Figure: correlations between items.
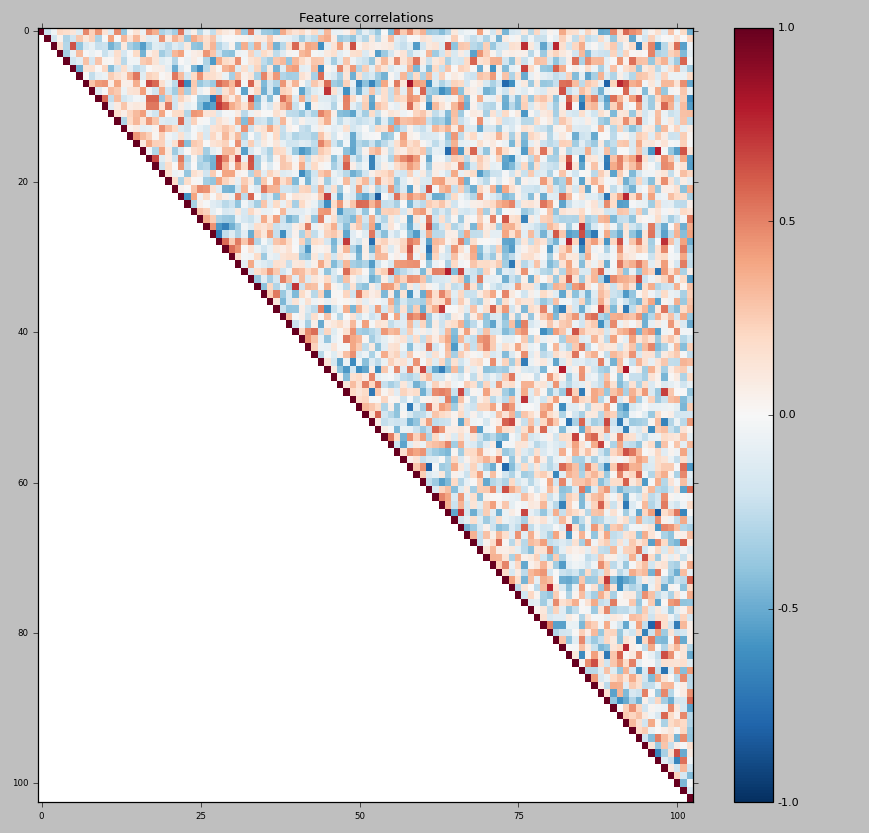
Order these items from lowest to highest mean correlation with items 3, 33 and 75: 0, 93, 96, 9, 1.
1, 9, 93, 0, 96
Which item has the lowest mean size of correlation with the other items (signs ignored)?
78
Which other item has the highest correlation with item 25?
73
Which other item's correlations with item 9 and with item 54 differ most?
34
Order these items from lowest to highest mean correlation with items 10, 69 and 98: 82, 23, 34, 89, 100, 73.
89, 34, 73, 100, 82, 23
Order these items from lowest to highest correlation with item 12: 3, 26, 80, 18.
26, 80, 3, 18
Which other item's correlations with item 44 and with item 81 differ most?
2
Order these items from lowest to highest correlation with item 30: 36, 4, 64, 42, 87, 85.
42, 85, 64, 36, 87, 4
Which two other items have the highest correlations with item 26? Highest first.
85, 61
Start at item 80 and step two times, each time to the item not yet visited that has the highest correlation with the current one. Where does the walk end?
52
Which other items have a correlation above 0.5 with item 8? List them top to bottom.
45, 60, 82, 92
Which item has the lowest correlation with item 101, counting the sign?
64
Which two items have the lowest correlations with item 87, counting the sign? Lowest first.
27, 14
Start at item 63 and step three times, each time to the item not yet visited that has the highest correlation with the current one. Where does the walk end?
55
